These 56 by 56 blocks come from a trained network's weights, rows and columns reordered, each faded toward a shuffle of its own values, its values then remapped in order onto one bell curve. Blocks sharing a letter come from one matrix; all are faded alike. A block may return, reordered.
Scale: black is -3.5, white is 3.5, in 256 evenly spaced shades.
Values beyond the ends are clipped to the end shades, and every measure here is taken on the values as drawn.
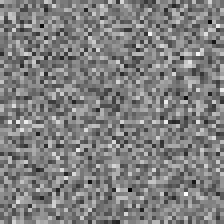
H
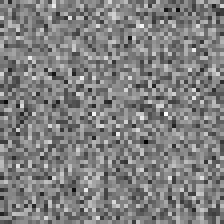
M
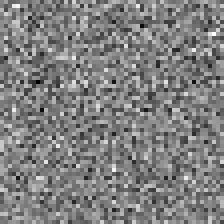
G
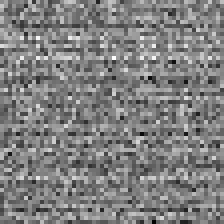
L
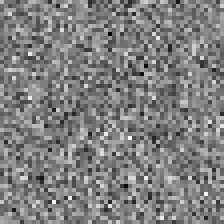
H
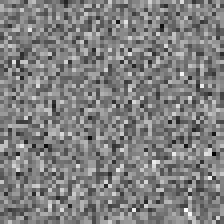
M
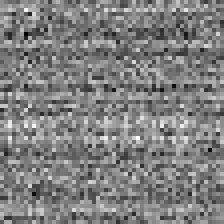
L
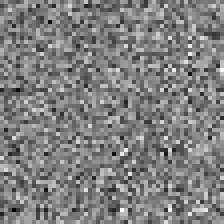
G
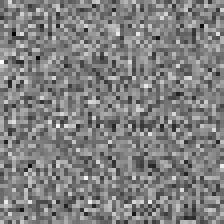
H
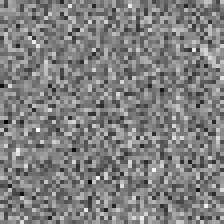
M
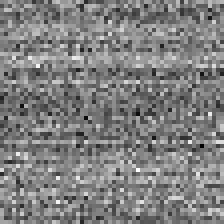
L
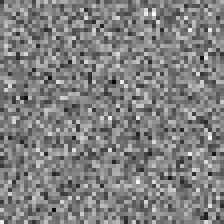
M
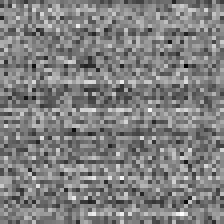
L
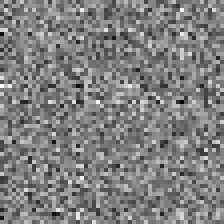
G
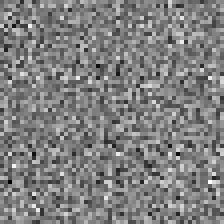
G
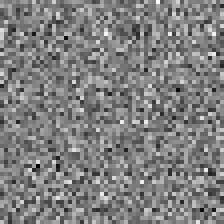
H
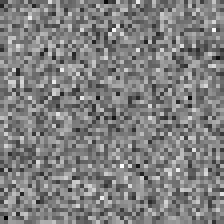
M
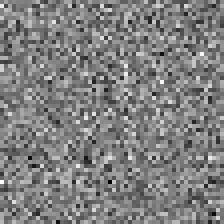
G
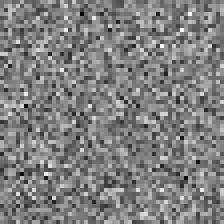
M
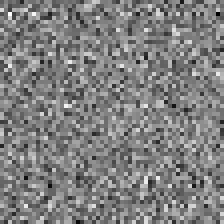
G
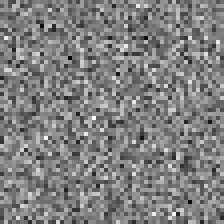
M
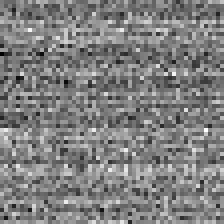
L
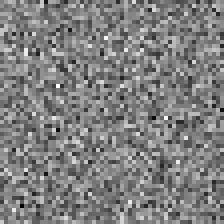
M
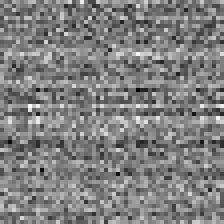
L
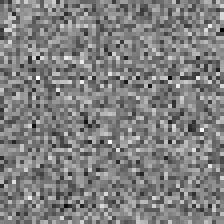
H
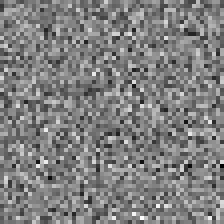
G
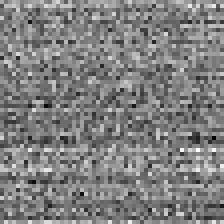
L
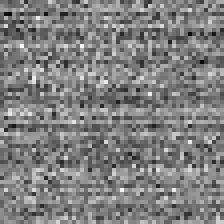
L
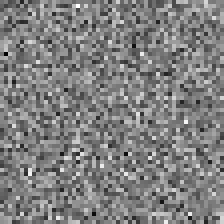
M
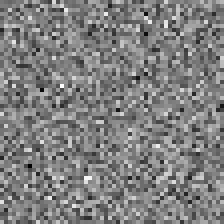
H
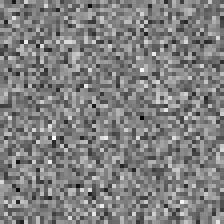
H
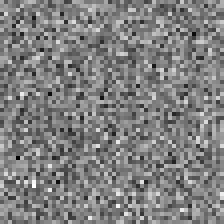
M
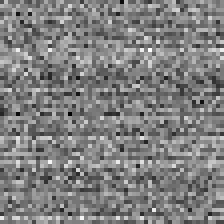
L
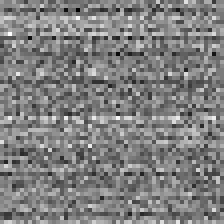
L
